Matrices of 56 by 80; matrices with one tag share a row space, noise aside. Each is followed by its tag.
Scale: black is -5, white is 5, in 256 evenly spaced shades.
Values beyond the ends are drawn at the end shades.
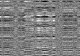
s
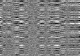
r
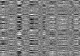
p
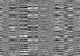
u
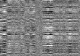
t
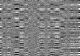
r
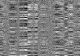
u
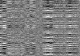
t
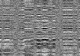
s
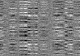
u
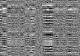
t
